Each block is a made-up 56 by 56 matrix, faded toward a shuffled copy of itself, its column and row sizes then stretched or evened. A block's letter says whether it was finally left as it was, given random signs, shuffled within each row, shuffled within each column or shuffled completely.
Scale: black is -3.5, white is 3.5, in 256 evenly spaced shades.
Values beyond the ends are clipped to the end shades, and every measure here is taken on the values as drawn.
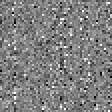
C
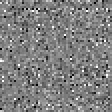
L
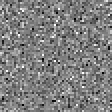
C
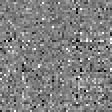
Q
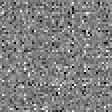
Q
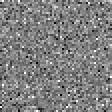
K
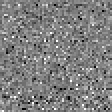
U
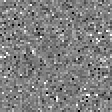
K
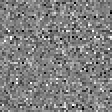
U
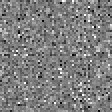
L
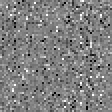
C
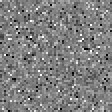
K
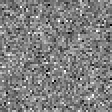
K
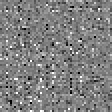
L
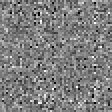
L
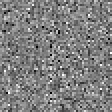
C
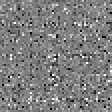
L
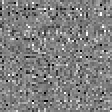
Q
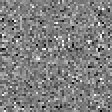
Q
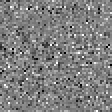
U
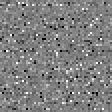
U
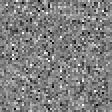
C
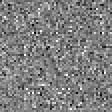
U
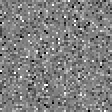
C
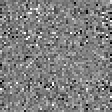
L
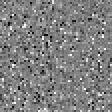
C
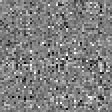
Q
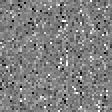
C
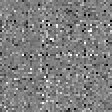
L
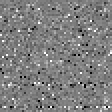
U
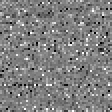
U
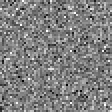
K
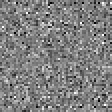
L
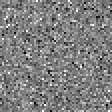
K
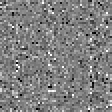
C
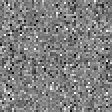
C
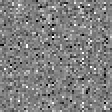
C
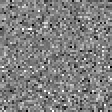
U
